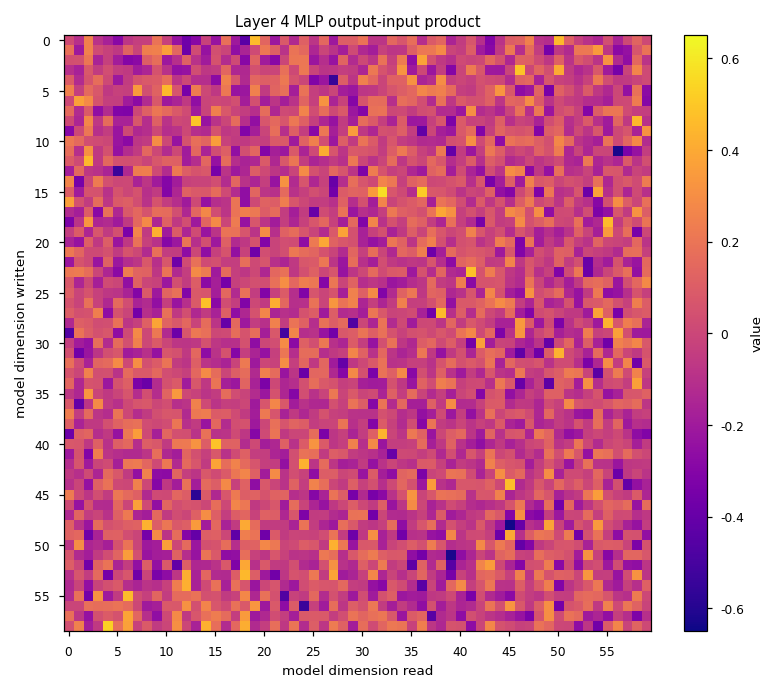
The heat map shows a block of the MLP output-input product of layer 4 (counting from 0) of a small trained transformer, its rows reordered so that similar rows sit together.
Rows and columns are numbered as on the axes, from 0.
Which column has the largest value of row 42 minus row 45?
13
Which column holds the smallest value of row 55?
22
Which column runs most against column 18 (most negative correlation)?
2
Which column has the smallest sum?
39
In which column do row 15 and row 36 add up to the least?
1
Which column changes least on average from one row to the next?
40
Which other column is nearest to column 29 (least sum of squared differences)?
59
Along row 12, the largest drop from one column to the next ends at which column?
3
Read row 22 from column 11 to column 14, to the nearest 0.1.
-0.4 0 0.2 0
